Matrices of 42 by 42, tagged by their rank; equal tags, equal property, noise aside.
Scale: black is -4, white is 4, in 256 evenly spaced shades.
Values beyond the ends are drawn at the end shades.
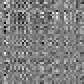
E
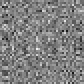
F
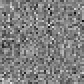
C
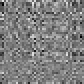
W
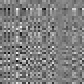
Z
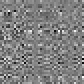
W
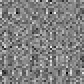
F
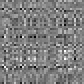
E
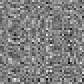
W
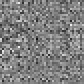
F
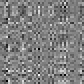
W
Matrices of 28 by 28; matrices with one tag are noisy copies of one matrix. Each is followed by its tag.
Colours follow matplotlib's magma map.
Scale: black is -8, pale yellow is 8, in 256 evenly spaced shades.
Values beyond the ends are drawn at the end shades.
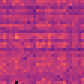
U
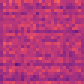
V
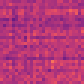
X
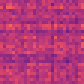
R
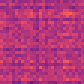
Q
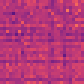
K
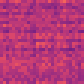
U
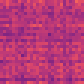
K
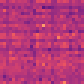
U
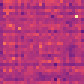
V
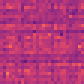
R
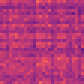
U
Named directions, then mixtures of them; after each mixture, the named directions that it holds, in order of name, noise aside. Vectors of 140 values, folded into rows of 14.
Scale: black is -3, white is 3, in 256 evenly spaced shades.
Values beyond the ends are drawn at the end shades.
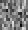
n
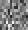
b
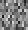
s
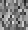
s.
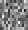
b, s.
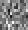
b.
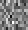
b, s.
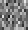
s.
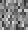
s.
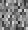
s.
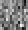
n, s.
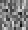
n.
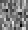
n.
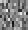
n, s.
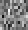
b, s.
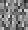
s.
